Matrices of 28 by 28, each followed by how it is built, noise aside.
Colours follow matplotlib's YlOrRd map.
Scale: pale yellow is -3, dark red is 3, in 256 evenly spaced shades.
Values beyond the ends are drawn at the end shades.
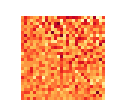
upper triangular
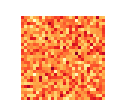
noise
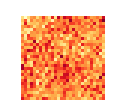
smooth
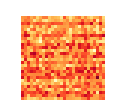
blocks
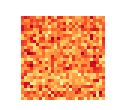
blocks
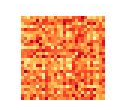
blocks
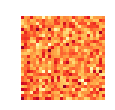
low rank
